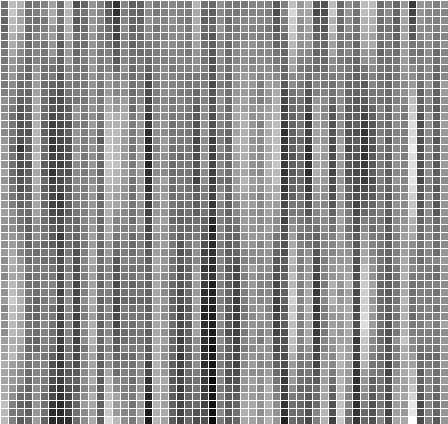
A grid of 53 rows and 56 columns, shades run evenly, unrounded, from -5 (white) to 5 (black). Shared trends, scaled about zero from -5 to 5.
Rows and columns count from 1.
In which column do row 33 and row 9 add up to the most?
27
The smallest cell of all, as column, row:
52, 53
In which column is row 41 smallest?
46
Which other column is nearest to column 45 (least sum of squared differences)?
8
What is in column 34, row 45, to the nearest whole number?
-1
